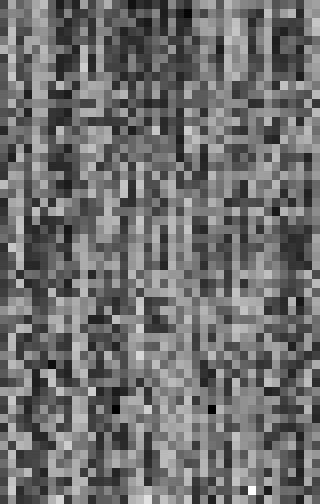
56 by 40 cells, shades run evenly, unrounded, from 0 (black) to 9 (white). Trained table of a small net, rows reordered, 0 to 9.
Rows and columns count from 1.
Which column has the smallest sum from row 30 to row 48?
5
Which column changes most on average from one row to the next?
8
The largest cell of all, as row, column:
55, 32
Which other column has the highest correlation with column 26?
31
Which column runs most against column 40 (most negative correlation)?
21
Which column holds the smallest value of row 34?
38
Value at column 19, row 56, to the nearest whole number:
8
